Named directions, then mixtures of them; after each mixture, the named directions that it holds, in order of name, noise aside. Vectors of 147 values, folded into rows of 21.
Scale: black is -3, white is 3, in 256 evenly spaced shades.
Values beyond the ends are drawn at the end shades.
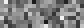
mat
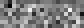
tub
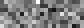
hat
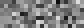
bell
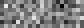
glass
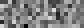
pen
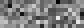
bell, hat, tub.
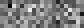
glass, tub.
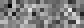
tub.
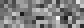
bell, mat.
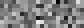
bell.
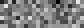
bell, glass, pen.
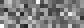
hat, pen.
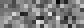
bell.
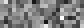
mat.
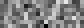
bell, mat.
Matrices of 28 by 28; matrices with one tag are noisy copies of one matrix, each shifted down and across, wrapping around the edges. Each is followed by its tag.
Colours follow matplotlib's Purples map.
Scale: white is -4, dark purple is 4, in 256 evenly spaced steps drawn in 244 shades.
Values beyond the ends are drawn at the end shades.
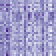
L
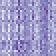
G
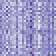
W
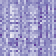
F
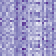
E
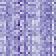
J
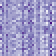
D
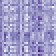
L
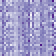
J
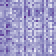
L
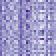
E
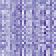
J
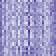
G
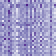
W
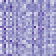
D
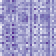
L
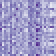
E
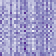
W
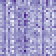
L
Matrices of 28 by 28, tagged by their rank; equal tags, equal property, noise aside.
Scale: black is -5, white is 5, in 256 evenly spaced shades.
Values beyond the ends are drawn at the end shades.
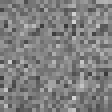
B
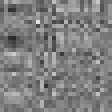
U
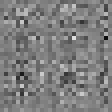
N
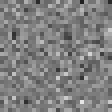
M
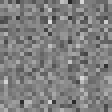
M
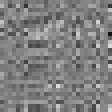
N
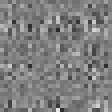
U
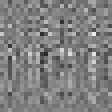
N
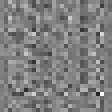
N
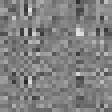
N
